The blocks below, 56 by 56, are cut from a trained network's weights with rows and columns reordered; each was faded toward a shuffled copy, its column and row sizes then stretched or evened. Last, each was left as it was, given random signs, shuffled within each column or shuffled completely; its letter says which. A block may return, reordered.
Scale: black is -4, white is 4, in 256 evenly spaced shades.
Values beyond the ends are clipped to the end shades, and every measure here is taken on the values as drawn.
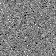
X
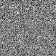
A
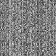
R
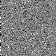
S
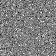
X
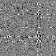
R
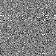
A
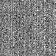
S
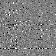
A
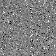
S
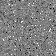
X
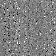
S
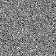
S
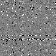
R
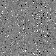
S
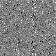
S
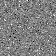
X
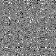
R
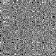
R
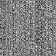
R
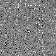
S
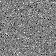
X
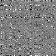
R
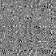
R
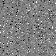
S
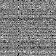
R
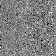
S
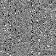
S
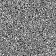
X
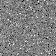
X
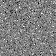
X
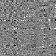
R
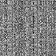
R
